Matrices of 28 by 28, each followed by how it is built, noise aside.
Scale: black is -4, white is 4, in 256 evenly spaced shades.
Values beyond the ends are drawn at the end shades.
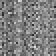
repeating rows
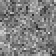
smooth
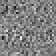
low rank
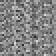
repeating rows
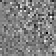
upper triangular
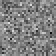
noise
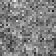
smooth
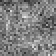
smooth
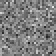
noise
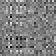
low rank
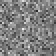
repeating rows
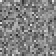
repeating rows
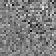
upper triangular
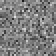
noise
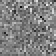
upper triangular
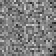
repeating rows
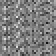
repeating rows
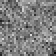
smooth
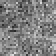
smooth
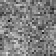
smooth
